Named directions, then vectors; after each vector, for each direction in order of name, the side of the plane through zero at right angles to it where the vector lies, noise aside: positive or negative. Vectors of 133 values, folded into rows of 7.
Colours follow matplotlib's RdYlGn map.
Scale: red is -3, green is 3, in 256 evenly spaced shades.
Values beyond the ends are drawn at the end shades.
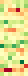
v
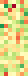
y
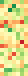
negative, negative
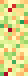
positive, positive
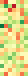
positive, positive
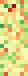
positive, positive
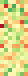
negative, negative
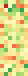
negative, negative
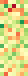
positive, positive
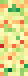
negative, negative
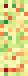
positive, negative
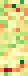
positive, negative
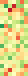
positive, positive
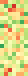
positive, positive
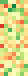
negative, negative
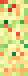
positive, positive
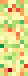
positive, positive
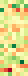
positive, negative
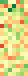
negative, negative
